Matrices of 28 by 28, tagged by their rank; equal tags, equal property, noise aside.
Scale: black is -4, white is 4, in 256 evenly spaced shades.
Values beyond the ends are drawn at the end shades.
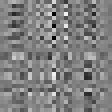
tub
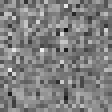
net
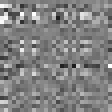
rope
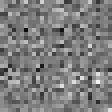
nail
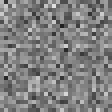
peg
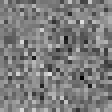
net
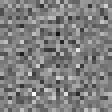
peg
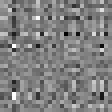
rope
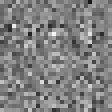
peg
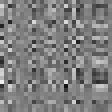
tub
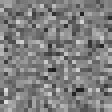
net
